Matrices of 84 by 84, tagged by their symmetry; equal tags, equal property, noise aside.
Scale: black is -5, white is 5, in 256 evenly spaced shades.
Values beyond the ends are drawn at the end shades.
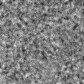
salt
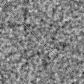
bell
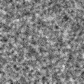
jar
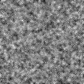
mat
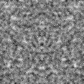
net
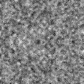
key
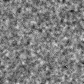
mat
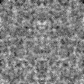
net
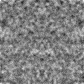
net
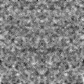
net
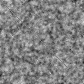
bell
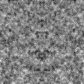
net
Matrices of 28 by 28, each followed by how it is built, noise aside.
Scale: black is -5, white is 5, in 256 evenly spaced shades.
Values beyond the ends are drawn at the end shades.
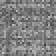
blocks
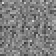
repeating columns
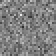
repeating columns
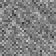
Toeplitz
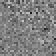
upper triangular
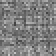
blocks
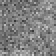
smooth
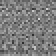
repeating columns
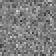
noise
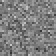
noise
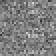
blocks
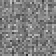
blocks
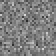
repeating columns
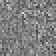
upper triangular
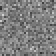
noise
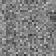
blocks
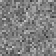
noise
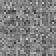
blocks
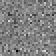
uneven rows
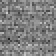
blocks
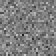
noise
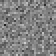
noise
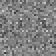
repeating columns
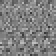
repeating columns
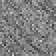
Toeplitz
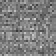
blocks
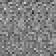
repeating columns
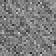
Toeplitz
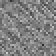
Toeplitz
